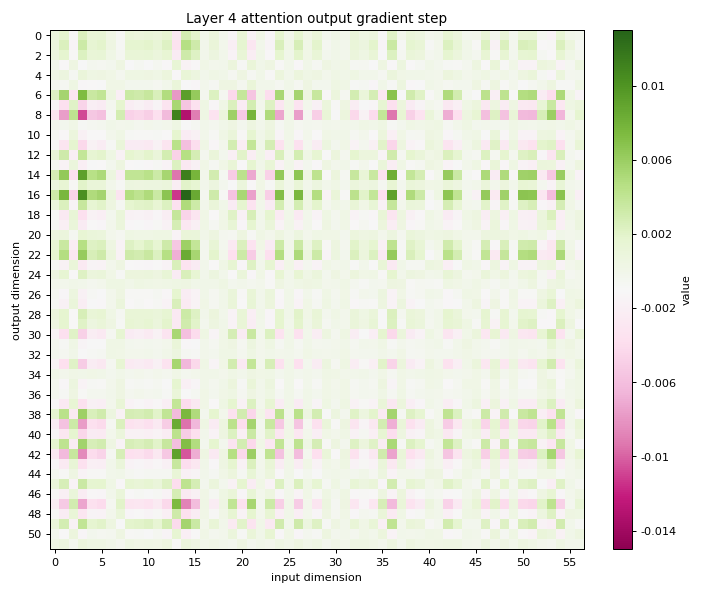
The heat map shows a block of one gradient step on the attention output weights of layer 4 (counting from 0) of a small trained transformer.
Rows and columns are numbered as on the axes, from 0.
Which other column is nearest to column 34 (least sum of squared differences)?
11
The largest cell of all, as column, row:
14, 16
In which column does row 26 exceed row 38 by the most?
13
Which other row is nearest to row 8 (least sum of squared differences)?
42
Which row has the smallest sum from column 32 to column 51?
8
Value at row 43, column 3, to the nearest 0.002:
-0.004
